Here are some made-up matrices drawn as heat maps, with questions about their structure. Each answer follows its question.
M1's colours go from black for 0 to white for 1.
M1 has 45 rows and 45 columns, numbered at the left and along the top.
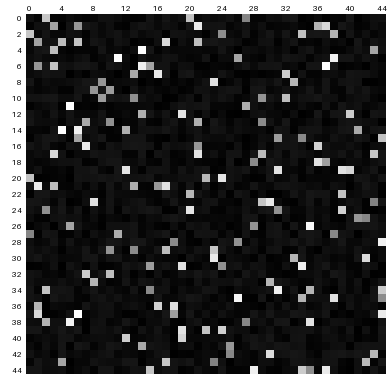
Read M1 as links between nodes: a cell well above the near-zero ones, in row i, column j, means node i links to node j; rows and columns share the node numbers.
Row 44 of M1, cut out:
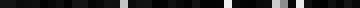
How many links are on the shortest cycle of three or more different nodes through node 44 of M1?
3
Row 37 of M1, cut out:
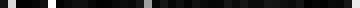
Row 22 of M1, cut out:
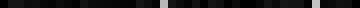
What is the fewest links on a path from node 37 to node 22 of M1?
6
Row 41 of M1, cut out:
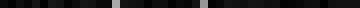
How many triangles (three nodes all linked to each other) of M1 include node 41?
0
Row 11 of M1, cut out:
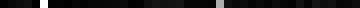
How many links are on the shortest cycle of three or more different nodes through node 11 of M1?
4
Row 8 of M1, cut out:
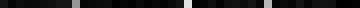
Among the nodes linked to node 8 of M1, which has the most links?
node 23
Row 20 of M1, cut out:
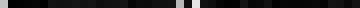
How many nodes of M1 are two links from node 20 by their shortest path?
4
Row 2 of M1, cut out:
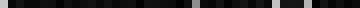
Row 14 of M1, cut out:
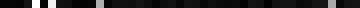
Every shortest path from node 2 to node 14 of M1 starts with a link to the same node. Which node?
node 34
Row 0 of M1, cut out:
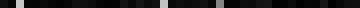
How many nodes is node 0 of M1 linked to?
3
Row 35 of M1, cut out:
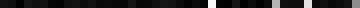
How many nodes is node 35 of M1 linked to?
4
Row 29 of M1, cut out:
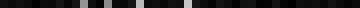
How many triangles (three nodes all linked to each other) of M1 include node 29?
1
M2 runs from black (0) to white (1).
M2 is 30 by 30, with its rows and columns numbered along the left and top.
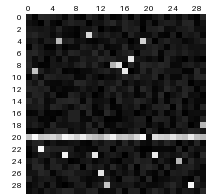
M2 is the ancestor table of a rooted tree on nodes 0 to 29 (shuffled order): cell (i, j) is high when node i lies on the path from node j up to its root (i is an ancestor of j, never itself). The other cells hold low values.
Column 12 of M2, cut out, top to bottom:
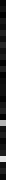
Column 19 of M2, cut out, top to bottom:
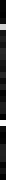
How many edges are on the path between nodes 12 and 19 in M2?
4
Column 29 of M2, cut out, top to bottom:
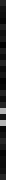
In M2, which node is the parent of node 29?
18
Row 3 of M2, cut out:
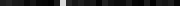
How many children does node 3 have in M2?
1
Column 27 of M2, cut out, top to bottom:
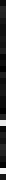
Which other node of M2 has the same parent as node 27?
13
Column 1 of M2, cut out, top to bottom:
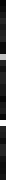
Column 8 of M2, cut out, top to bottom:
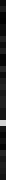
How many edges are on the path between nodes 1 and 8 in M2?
3
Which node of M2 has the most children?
20
